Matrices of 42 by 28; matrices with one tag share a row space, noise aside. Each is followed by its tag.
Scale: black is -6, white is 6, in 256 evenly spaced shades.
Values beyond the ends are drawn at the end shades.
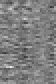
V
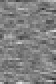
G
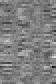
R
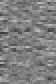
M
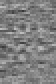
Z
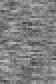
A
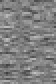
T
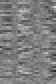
R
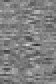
T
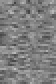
Z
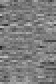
M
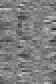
R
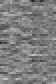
A
